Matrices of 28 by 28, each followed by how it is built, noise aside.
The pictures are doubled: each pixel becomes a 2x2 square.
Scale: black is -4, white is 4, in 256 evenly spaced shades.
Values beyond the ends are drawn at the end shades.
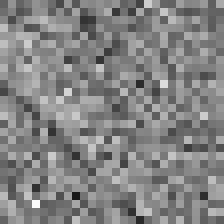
Toeplitz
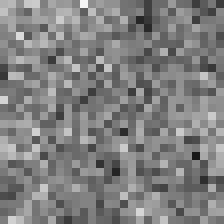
smooth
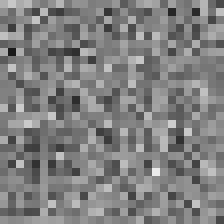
blocks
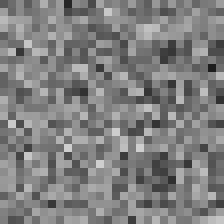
blocks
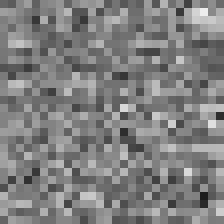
blocks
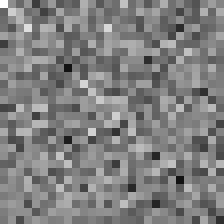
diagonal
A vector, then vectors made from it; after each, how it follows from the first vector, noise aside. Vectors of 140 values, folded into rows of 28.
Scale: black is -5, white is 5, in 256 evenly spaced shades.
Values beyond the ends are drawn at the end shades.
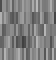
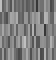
negated.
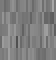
wrapped around, shrunk.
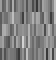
negated.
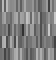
wrapped around, negated.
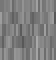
shrunk.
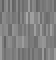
reversed, negated, shrunk.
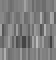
partly zeroed.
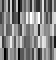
reversed, negated, scaled up.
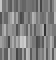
negated.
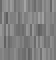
wrapped around, shrunk.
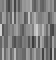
wrapped around, negated.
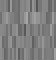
reversed, negated, shrunk.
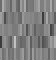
reversed, partly zeroed.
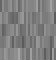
shrunk.
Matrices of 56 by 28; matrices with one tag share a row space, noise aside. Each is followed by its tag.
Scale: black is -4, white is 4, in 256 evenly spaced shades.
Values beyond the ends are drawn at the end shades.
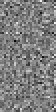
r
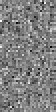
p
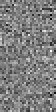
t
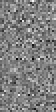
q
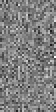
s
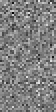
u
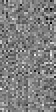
s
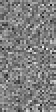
p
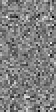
u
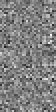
t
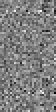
r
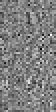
p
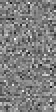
t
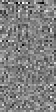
s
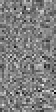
r
